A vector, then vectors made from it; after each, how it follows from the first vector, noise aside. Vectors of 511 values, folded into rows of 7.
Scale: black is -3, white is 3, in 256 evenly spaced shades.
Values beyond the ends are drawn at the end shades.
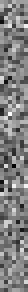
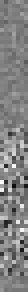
negated, partly zeroed.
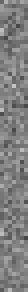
wrapped around, negated, shrunk.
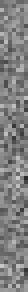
reversed, shrunk.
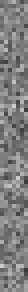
reversed, shrunk.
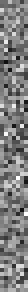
reversed.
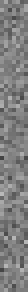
wrapped around, shrunk.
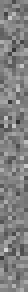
wrapped around, negated, shrunk.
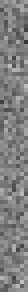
wrapped around, shrunk.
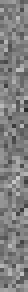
reversed, shrunk.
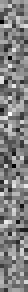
copied.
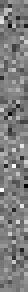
negated, partly zeroed.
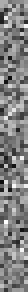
copied.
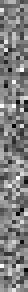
reversed.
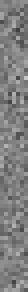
wrapped around, negated, shrunk.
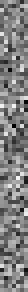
reversed.
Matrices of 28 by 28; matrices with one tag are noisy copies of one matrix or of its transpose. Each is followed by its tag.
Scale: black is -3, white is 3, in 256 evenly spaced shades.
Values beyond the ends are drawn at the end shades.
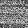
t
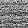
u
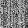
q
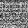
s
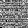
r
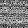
t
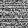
r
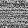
q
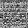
s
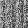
u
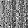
u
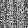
t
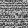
r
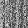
u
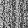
u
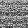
u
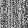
q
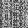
s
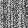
q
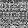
s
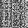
s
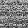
u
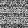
t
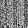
t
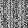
q
